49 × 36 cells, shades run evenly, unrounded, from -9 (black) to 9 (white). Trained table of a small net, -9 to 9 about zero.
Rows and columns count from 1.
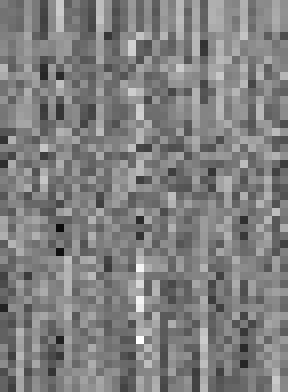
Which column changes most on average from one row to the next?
18
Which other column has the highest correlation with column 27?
23
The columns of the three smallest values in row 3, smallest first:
6, 12, 15
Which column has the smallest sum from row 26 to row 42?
31
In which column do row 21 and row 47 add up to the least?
1
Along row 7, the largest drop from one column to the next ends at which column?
26
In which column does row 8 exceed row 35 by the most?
28
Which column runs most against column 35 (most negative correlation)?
2
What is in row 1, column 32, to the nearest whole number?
-1
